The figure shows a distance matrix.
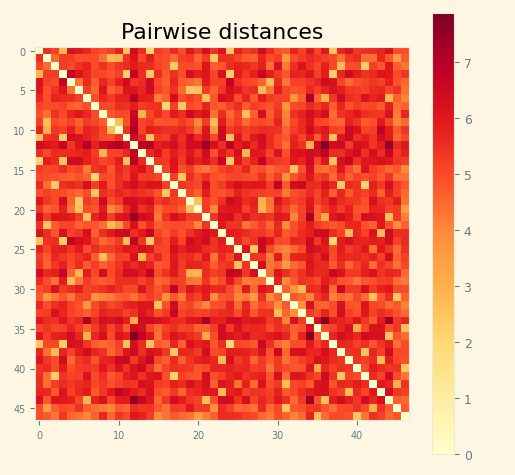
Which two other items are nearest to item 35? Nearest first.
46, 40
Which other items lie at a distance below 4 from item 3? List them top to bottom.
0, 11, 14, 24, 37
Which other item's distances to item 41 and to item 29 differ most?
17
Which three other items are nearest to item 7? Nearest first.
16, 18, 31
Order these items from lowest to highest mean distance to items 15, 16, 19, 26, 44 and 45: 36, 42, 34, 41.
36, 42, 41, 34
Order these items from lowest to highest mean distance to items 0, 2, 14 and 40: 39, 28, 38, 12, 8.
38, 8, 39, 28, 12
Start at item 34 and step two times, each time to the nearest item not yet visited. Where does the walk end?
31
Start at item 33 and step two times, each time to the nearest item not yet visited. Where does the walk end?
32
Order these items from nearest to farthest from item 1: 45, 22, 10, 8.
22, 10, 45, 8
